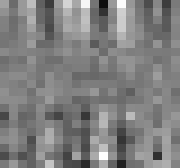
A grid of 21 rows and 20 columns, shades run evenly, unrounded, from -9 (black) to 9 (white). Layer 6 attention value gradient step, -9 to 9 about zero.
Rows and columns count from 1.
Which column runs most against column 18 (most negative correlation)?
16
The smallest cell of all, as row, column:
1, 12
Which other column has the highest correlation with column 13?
9
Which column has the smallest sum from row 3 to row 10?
6
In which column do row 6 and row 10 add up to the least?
11
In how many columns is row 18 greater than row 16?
12
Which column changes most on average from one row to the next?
18
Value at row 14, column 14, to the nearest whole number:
-1
